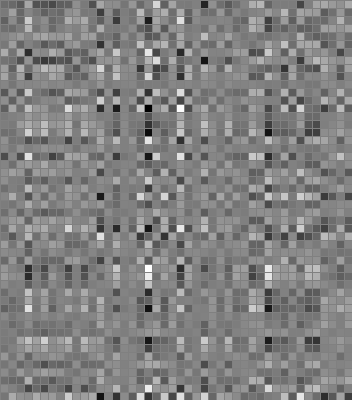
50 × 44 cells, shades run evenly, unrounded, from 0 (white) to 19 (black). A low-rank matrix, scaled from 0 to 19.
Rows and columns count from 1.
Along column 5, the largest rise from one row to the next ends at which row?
8
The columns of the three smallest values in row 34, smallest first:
19, 34, 15
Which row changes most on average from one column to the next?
14
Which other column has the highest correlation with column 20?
33
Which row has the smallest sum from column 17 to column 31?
25
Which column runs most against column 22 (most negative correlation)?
38
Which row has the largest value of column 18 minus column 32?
30
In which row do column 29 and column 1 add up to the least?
9
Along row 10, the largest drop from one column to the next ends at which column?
24
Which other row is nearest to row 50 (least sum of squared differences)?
29
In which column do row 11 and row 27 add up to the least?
20
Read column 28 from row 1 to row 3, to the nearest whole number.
11 8 9
